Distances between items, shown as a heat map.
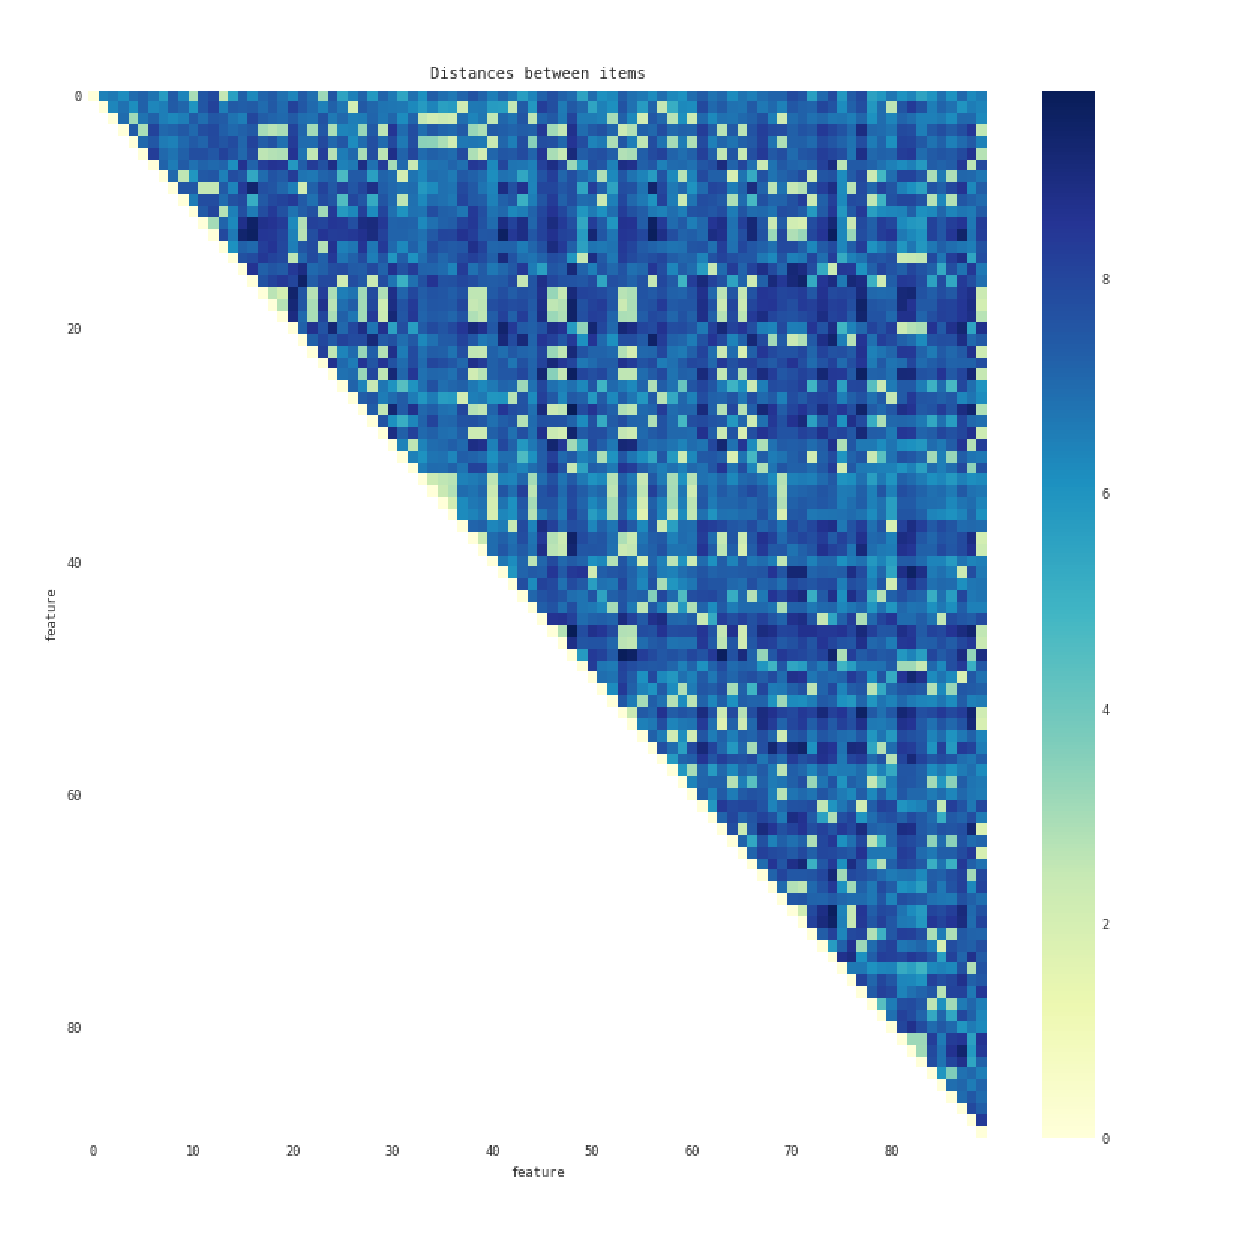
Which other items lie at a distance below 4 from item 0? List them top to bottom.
10, 13, 23
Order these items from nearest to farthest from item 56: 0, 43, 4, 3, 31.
43, 31, 0, 3, 4
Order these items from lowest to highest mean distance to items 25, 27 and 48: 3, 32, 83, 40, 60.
32, 3, 83, 40, 60
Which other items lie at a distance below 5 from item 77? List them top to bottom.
45, 61, 73, 85
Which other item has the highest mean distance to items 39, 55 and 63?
48
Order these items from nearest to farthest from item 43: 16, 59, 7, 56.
16, 56, 59, 7
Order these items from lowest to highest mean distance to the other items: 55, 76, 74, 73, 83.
55, 83, 76, 73, 74
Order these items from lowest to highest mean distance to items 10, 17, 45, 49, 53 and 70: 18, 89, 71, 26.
89, 18, 71, 26
